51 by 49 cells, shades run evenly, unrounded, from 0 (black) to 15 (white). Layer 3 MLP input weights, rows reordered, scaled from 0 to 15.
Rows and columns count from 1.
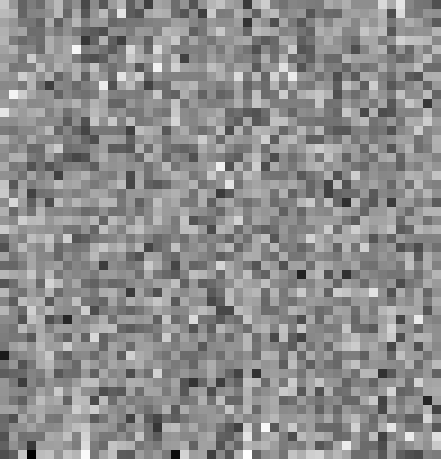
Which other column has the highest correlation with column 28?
10
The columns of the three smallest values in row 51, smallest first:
4, 20, 24
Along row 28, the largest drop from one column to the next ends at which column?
17
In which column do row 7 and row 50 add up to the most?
39
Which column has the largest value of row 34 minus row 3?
28
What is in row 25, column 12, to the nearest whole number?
6
